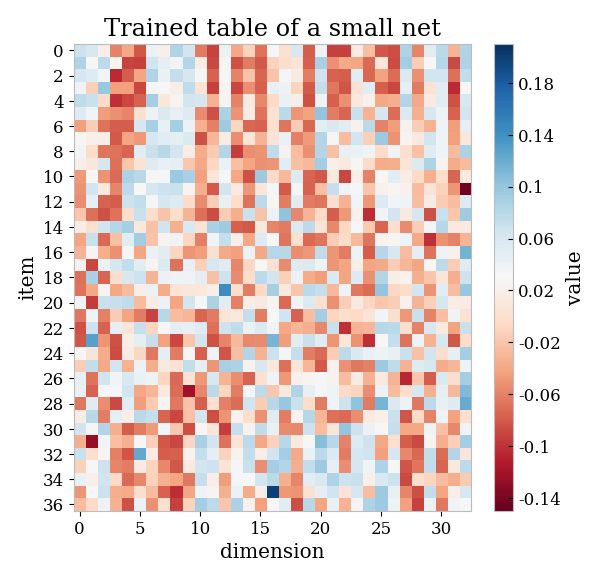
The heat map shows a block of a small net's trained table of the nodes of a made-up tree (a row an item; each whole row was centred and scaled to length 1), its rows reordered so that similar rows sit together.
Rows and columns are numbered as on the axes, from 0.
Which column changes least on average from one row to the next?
30
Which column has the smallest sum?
3
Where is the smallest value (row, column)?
11, 32
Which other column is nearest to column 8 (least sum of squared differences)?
27
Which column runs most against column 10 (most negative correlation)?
7
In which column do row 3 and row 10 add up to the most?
9
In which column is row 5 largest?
20
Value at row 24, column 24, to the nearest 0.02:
0.04
